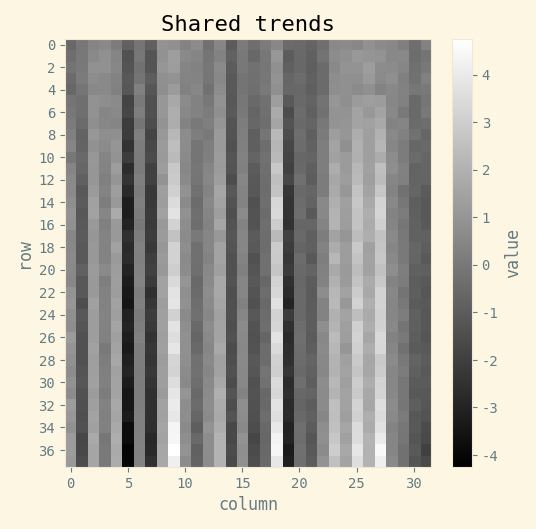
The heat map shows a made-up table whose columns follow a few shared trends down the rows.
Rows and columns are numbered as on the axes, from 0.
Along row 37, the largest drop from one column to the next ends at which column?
19
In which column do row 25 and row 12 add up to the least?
5
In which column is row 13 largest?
9
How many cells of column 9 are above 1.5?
33
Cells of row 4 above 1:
1
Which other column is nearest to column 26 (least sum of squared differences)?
13
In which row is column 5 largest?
0
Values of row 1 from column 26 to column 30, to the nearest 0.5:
1 1 0.5 0.5 -0.5
